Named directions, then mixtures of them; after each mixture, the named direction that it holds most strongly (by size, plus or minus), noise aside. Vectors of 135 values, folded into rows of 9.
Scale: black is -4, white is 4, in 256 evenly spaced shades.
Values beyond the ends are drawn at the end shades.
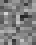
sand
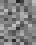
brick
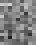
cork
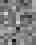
sand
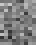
cork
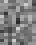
sand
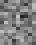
sand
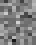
sand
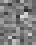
sand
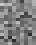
cork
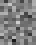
sand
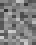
brick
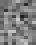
sand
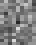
sand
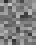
sand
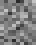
brick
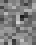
sand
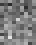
cork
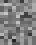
sand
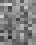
cork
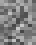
brick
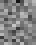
brick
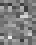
cork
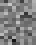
sand
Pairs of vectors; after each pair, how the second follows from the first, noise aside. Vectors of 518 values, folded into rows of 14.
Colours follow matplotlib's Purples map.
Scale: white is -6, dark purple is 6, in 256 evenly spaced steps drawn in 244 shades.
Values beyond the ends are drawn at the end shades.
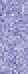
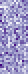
wrapped around, scaled up.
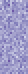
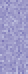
reversed, shrunk.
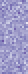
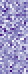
wrapped around, scaled up.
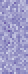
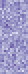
shuffled.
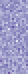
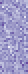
shuffled.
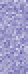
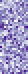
reversed, negated, scaled up.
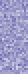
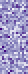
wrapped around, scaled up.
